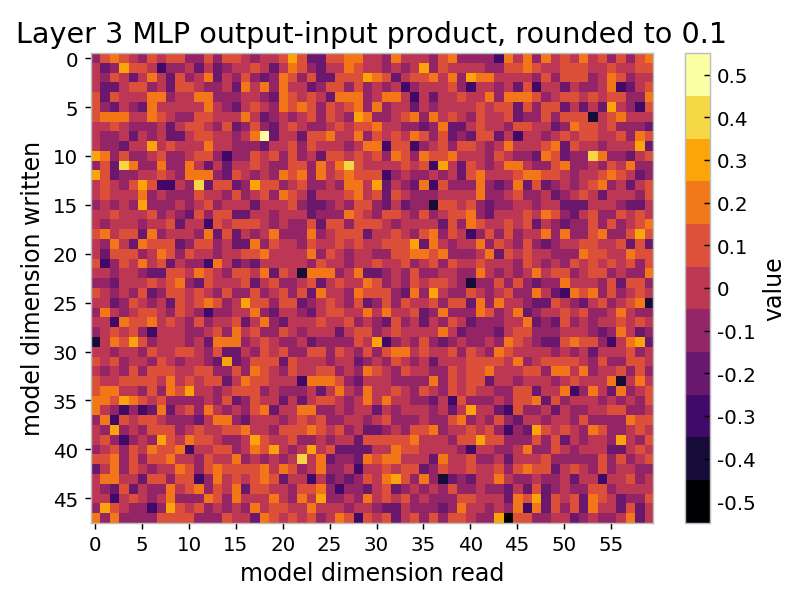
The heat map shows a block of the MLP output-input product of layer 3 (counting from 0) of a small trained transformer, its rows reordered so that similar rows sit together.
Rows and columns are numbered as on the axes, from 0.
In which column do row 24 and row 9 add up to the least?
50
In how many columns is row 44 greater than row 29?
21
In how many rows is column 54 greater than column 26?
13
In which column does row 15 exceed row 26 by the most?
12
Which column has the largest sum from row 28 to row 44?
17
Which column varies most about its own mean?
2
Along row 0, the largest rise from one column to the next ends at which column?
44
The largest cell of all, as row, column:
8, 18
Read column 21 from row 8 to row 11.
0 0.1 0.1 0.1
